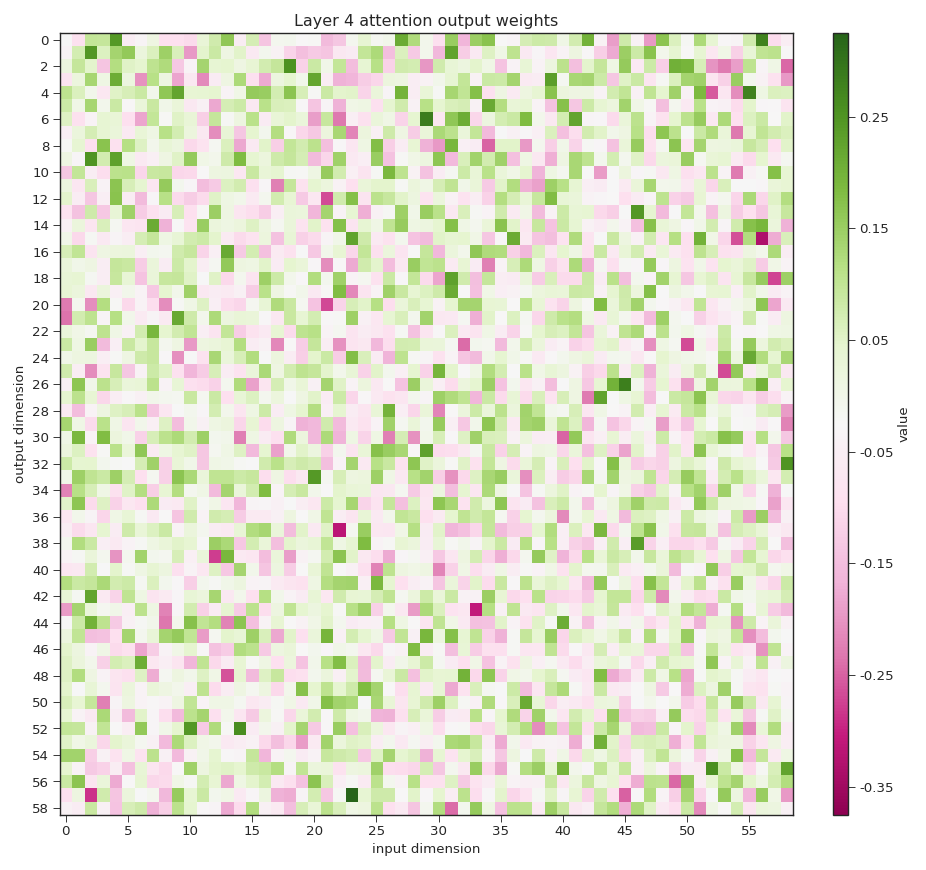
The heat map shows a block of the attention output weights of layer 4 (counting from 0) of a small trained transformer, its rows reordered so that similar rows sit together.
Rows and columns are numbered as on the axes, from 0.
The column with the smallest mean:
42
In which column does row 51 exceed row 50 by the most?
3
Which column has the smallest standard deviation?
5
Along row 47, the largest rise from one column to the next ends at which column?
11
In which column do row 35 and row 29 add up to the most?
30
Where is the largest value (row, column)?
57, 23
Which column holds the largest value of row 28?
26
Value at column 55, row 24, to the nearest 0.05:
0.2
